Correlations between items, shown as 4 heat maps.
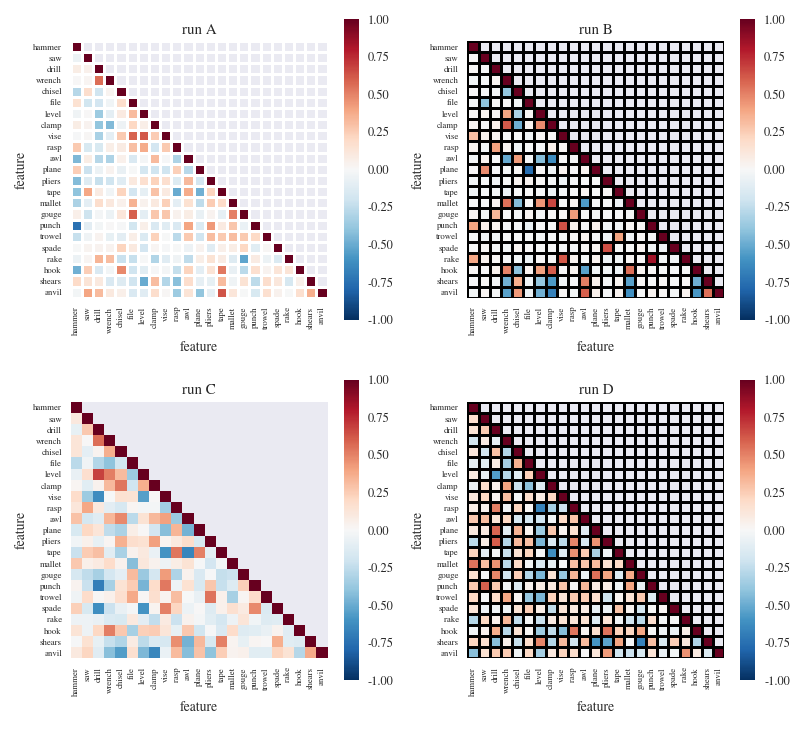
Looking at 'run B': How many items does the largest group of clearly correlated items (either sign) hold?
9
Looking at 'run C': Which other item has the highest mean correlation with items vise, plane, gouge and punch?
spade
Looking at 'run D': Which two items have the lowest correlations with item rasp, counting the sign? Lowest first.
level, clamp
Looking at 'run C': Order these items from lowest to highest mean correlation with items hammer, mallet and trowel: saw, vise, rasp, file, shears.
file, shears, vise, saw, rasp
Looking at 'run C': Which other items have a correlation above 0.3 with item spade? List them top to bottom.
vise, punch, shears
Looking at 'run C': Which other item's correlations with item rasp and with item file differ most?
gouge
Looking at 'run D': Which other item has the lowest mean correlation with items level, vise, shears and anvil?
gouge
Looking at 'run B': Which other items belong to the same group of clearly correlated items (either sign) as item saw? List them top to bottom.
file, plane
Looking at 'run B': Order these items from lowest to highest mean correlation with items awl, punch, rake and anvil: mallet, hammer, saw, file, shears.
mallet, file, saw, hammer, shears
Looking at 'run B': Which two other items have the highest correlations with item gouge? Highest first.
rasp, drill
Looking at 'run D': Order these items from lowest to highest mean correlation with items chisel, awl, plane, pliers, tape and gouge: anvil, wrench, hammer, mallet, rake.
wrench, rake, anvil, hammer, mallet
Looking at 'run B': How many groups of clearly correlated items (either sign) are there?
6
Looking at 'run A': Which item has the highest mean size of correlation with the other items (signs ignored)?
tape
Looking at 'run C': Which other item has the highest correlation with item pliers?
trowel
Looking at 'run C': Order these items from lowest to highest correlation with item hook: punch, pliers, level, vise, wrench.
punch, pliers, vise, level, wrench
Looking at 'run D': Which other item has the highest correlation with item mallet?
hammer
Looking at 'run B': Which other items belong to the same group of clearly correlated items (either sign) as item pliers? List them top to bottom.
spade
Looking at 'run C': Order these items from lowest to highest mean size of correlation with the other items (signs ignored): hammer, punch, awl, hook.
hammer, hook, punch, awl
